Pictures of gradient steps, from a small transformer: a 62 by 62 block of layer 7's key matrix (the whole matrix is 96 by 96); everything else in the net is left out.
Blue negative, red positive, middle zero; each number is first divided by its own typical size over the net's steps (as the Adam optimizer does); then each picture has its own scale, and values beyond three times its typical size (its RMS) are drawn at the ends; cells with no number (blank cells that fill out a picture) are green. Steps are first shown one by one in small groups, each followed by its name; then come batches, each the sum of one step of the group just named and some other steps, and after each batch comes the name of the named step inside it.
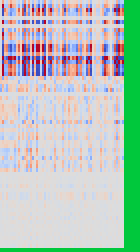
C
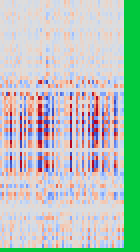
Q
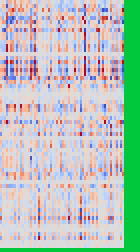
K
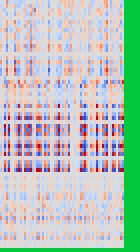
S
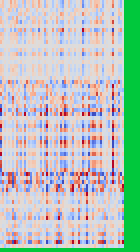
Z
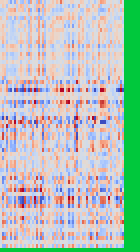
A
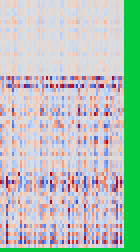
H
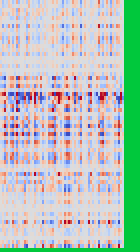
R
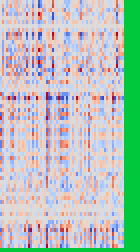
C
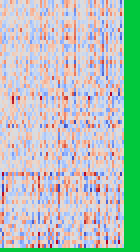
Z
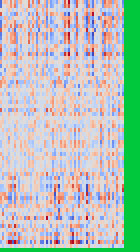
Z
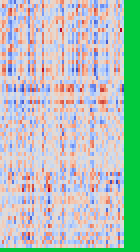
A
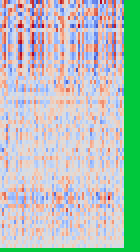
A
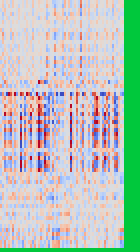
Q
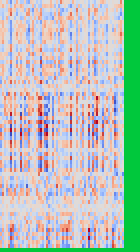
Q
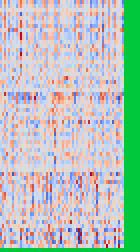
R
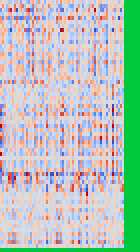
Z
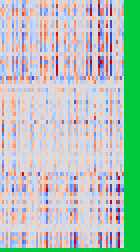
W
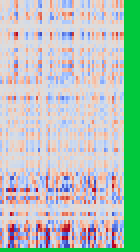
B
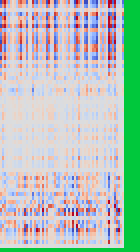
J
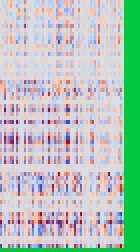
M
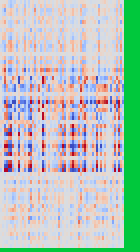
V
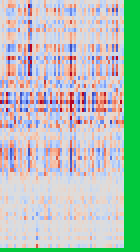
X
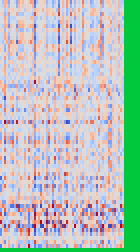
M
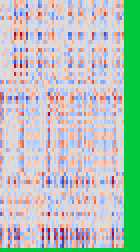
B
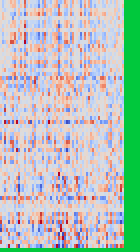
M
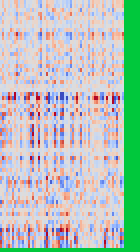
B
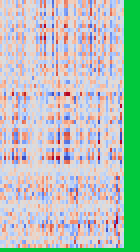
W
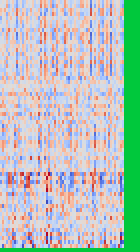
W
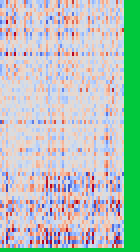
B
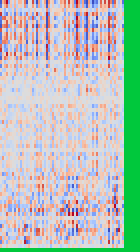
J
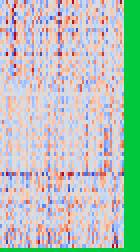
B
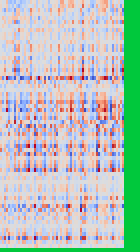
X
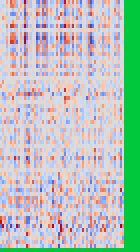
M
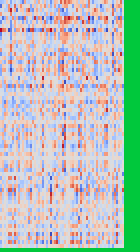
V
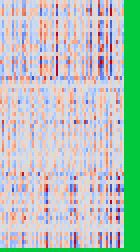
W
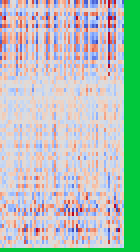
J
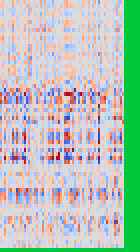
X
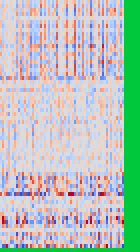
W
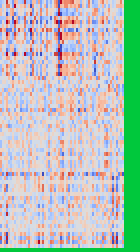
X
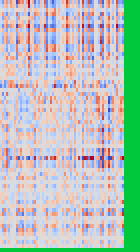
X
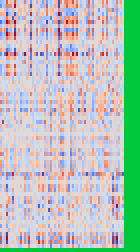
X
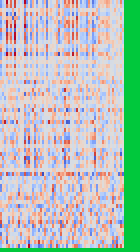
M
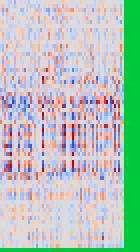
V
